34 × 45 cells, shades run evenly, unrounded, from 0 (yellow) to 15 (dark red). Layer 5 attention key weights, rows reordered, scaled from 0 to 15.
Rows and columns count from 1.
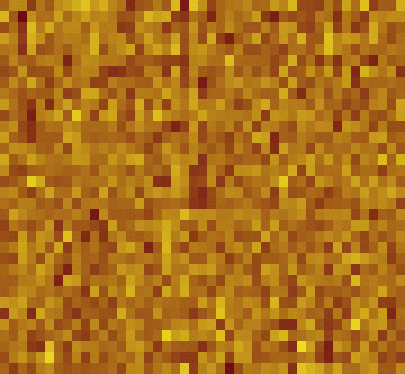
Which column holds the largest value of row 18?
23
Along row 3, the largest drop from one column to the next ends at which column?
4
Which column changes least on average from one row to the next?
10
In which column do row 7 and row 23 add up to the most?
13
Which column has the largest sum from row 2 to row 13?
3
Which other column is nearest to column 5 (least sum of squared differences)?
14
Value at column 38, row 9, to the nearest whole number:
7
